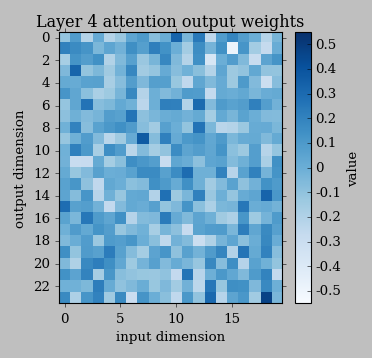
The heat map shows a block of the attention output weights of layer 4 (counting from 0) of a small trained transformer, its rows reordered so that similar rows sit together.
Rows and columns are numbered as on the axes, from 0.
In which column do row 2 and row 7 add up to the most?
6
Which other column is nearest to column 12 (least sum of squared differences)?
9
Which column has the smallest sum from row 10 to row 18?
15
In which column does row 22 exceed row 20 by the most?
16
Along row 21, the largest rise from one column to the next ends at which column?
11
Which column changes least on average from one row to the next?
19
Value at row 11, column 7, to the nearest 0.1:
0.1
